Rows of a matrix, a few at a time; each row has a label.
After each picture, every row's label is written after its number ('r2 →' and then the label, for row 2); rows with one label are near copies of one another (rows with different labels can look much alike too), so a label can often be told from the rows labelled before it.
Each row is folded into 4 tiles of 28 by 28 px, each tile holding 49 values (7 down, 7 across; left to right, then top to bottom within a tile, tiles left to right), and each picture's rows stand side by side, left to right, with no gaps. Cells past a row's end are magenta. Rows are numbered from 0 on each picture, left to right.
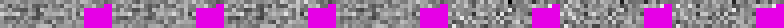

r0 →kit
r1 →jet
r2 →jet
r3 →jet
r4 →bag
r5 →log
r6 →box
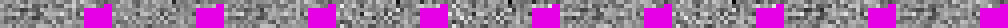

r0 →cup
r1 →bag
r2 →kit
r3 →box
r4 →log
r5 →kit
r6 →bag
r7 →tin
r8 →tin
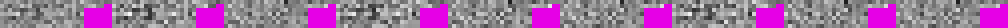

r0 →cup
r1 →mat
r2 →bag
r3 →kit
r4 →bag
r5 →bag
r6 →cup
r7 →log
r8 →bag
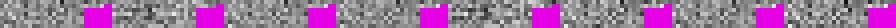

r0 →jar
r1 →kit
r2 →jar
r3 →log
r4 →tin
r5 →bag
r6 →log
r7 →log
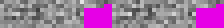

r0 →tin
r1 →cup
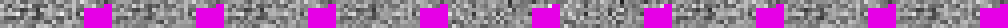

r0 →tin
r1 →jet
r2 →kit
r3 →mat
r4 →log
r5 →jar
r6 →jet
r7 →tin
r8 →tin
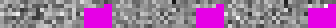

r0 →kit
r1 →bag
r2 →log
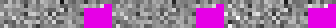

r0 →bag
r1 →jar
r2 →log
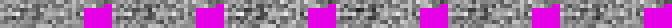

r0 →jet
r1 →kit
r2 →kit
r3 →tin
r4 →cup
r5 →jet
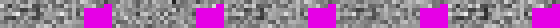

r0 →mat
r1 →bag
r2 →mat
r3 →tin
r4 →mat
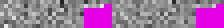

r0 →log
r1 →bag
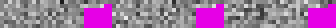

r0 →bag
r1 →jar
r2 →jet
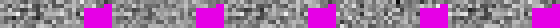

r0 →jet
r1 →cup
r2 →tin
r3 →log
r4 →kit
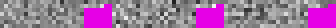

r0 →jar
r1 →log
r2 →cup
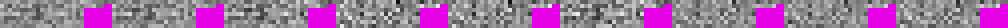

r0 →mat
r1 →kit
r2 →tin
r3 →bag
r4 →jar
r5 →jet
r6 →bag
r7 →log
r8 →log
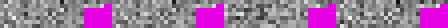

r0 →bag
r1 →bag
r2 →kit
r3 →log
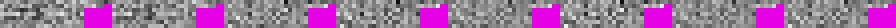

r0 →tin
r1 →kit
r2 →bag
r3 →jar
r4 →log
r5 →jar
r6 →jar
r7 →bag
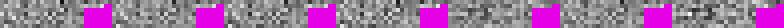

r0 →bag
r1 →jar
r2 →box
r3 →log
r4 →cup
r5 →bag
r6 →tin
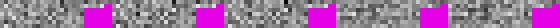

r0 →log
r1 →box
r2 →bag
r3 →kit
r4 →mat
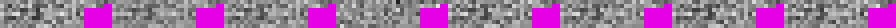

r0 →mat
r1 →tin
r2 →cup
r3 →jar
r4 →kit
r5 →kit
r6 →kit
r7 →jet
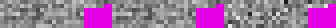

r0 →jet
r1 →tin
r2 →box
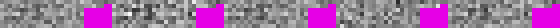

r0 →kit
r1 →cup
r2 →kit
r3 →log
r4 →cup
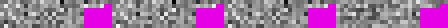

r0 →box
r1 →jar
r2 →log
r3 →cup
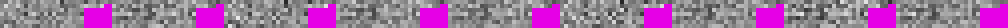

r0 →box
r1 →jet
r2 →log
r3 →tin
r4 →jet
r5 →bag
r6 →kit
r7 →jet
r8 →cup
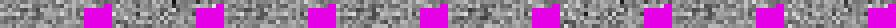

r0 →jet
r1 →log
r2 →cup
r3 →kit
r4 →cup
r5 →box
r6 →cup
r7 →log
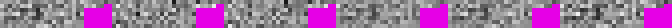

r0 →mat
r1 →box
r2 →log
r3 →mat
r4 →mat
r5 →mat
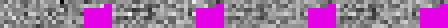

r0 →bag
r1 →tin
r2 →mat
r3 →mat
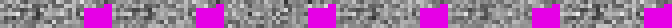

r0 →jet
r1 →tin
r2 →box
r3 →tin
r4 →tin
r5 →cup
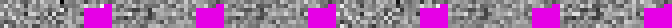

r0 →box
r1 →tin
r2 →jet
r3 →log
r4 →tin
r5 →mat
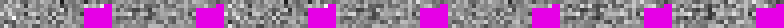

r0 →jar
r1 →tin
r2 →log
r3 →cup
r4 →bag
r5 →jet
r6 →jet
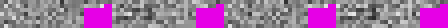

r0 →log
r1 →mat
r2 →box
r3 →mat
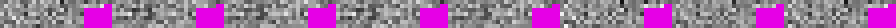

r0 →bag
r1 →tin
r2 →jet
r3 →tin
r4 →jet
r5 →log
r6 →box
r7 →log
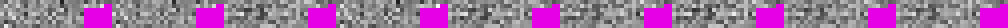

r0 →log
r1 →log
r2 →kit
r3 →log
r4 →kit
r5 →jet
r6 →kit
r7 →kit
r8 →cup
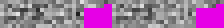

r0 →cup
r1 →mat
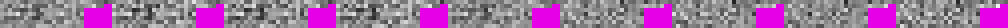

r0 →tin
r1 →cup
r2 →mat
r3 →mat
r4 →kit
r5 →bag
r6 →jar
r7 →box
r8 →log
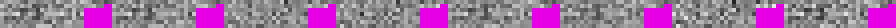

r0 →kit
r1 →cup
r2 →bag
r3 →box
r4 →kit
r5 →jet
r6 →log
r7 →mat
